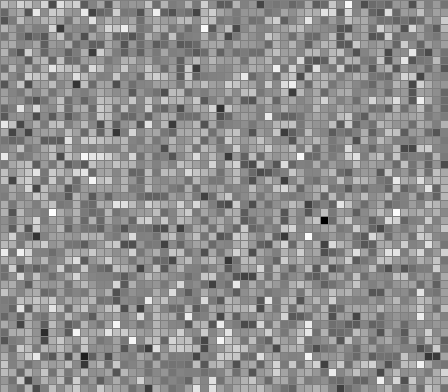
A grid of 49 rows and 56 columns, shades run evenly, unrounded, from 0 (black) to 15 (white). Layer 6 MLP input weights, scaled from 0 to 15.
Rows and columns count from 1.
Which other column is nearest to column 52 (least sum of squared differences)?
46
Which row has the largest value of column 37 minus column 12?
11
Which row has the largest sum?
32
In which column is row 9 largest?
35
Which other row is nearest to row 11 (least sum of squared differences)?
19
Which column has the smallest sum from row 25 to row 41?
41
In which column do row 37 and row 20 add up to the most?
1
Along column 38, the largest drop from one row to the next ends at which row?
21
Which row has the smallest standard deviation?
12
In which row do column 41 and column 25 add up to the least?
28
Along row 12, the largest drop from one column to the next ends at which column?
37
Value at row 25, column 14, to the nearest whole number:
6
